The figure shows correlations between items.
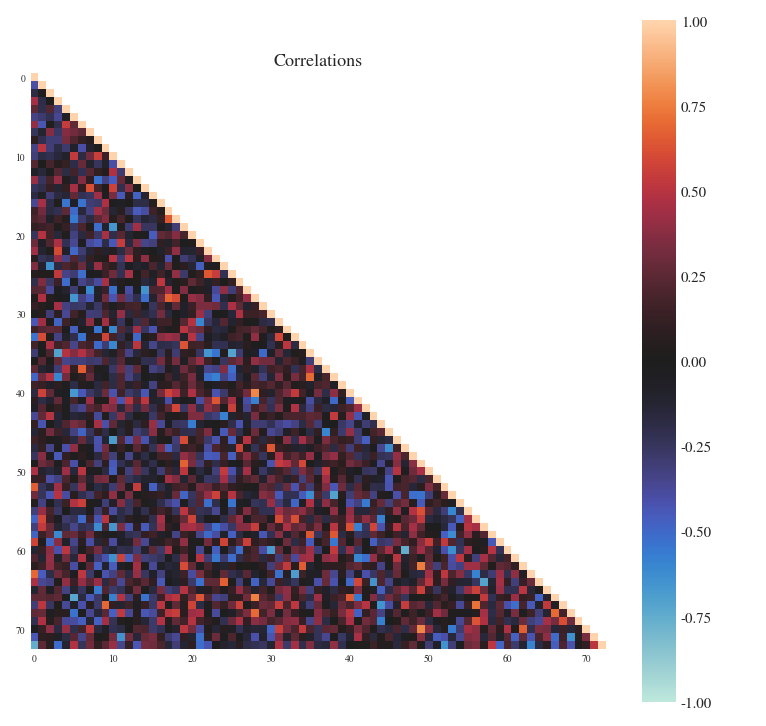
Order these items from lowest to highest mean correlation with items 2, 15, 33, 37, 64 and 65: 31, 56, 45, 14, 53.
53, 45, 14, 56, 31
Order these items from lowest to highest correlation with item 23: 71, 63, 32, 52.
32, 63, 52, 71
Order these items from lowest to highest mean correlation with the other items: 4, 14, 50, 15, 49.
15, 14, 4, 50, 49
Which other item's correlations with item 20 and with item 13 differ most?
33
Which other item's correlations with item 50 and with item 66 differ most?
64
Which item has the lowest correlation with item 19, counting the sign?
10
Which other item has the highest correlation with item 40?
28
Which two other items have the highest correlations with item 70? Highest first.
49, 62
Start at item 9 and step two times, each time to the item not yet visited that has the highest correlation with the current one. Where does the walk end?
56
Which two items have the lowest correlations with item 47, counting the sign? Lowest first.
60, 45
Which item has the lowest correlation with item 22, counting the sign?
35
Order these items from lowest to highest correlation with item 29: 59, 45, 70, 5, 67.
5, 70, 45, 59, 67
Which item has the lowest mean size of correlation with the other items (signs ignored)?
39
